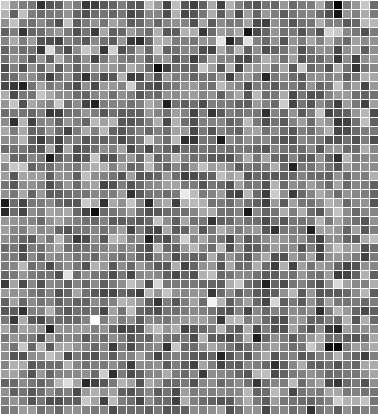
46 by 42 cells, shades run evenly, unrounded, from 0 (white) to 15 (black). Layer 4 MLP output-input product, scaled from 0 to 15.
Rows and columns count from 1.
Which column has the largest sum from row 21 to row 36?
30
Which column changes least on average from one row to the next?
9
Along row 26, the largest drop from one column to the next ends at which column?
36
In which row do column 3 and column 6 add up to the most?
18
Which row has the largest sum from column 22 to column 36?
40
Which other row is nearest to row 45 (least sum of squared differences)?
44
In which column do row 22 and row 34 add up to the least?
31
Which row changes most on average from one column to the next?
6
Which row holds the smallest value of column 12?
42
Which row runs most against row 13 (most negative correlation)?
29
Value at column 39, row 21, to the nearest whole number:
9
